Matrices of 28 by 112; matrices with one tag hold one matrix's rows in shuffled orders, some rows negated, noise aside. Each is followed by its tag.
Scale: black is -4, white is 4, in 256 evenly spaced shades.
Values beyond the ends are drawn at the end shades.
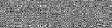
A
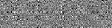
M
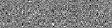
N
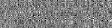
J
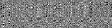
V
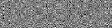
V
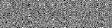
N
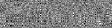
A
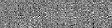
J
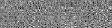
J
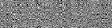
M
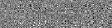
J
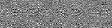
M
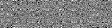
M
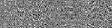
J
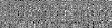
J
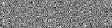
V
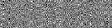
V
